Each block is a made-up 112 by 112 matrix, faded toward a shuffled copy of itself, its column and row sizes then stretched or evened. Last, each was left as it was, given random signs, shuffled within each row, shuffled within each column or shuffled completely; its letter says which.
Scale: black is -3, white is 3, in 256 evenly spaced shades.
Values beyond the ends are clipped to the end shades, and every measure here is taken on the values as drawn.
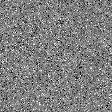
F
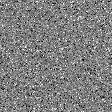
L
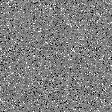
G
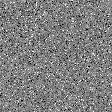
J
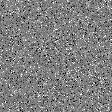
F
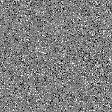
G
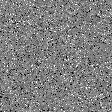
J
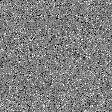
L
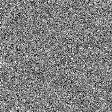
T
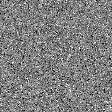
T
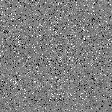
G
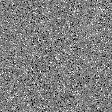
F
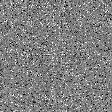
T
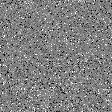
L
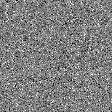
G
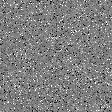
J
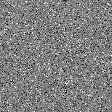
J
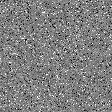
J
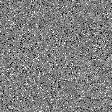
G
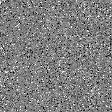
T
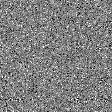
T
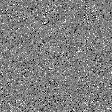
G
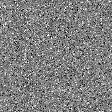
F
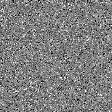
T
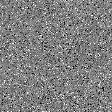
T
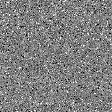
L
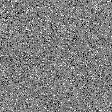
T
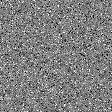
J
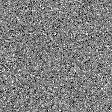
L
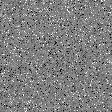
J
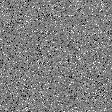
L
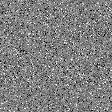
L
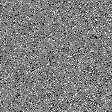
T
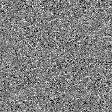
T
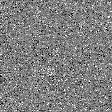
G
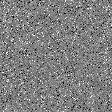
F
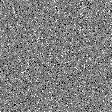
F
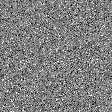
J
